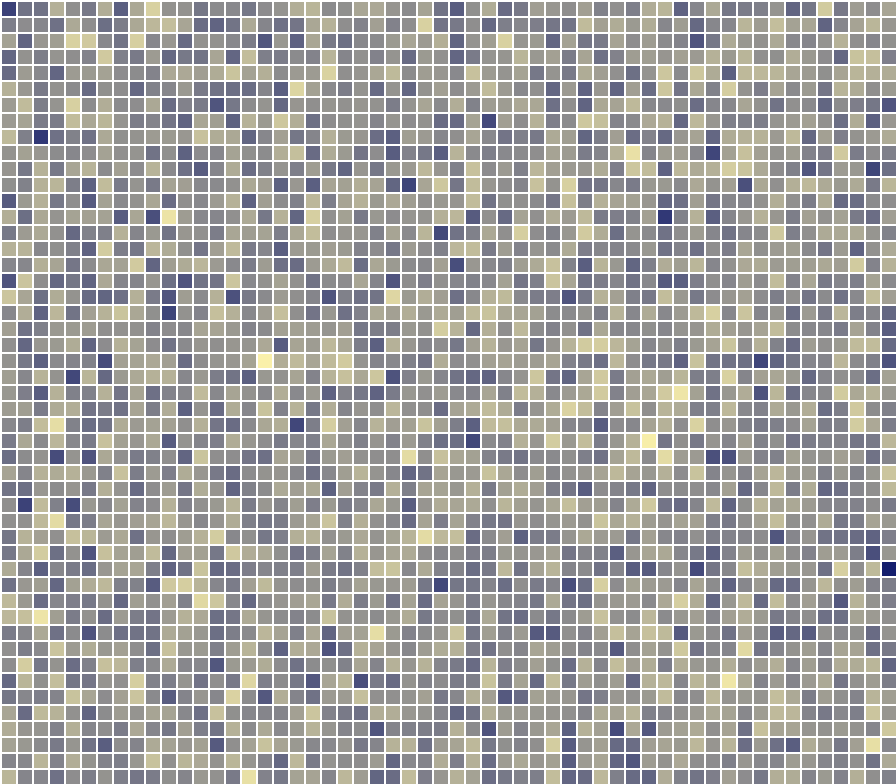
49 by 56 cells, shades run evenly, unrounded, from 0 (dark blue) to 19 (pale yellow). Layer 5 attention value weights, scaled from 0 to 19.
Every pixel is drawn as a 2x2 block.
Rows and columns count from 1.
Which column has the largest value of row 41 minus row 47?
47
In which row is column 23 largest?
44
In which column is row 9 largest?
13
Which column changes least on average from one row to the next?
22
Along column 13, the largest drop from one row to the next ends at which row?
18
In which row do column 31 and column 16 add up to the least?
24
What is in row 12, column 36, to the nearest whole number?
16
